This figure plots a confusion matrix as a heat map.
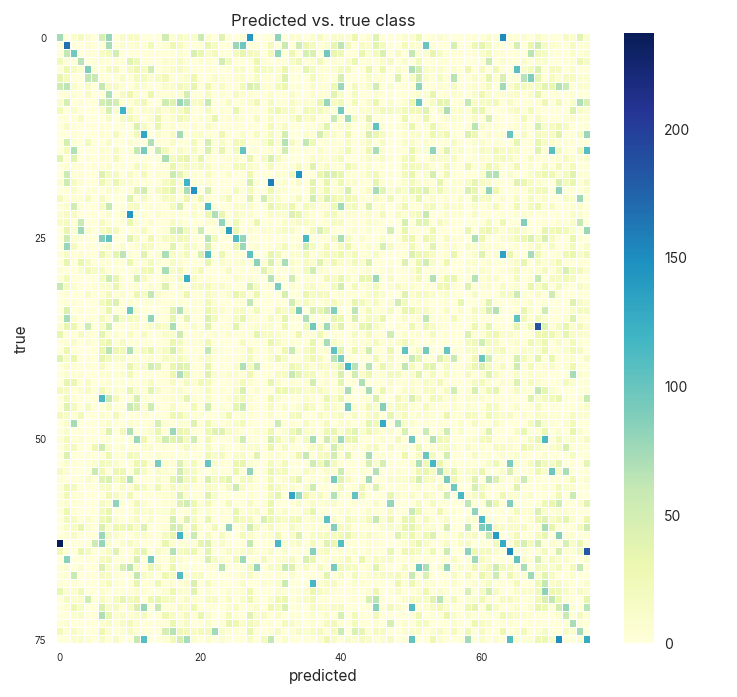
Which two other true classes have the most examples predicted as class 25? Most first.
1, 56
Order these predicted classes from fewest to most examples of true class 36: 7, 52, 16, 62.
62, 52, 7, 16
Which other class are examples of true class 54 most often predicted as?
70
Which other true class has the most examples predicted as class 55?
39
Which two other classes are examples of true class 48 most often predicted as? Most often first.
46, 2
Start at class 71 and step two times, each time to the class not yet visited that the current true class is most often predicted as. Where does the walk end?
69
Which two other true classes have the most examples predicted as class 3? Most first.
24, 23
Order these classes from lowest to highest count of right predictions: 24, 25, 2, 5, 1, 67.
5, 67, 2, 25, 24, 1
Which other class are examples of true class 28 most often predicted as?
32
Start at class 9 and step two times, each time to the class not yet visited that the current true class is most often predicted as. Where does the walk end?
60
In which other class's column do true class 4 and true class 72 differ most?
65
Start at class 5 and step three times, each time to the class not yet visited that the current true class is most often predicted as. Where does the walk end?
34
